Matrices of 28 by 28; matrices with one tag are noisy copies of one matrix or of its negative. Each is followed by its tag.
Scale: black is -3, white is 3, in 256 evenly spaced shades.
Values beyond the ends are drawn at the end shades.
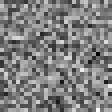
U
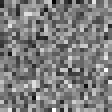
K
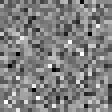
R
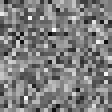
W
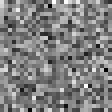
K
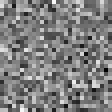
K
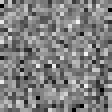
R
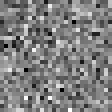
W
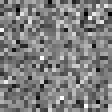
R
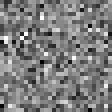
W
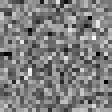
U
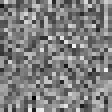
K
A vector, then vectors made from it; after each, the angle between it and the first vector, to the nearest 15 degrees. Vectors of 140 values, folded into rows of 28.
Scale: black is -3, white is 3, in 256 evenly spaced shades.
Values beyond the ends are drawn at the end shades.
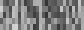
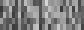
165 degrees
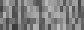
165 degrees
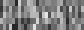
135 degrees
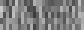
30 degrees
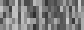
15 degrees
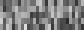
90 degrees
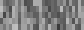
15 degrees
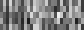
105 degrees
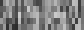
150 degrees
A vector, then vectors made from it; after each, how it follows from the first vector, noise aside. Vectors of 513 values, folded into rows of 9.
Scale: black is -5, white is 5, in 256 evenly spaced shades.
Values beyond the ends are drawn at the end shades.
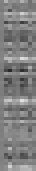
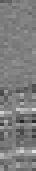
wrapped around, partly zeroed.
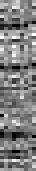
wrapped around, negated, scaled up.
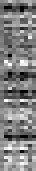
wrapped around, negated, scaled up.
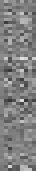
sign-scrambled.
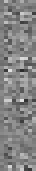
sign-scrambled.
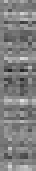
copied.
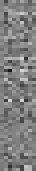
sign-scrambled.
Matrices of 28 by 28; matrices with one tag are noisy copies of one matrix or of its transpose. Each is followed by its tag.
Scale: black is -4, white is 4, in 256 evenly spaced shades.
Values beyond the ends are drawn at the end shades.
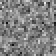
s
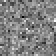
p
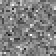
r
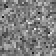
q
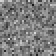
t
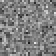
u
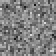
t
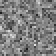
s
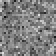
t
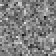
q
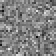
u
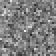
r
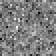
t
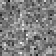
t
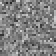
u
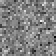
t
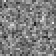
q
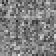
p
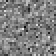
s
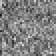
t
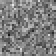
r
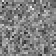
u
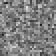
u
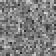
s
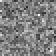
t
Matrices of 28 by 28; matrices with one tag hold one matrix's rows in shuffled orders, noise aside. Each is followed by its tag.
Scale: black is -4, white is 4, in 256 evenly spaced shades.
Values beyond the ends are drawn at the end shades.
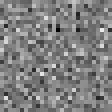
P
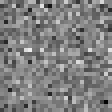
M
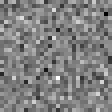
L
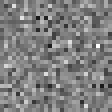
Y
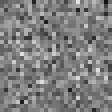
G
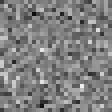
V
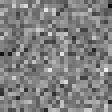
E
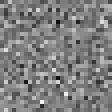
P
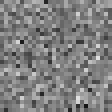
G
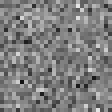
G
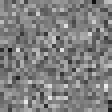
E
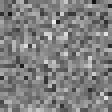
E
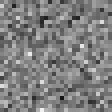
V
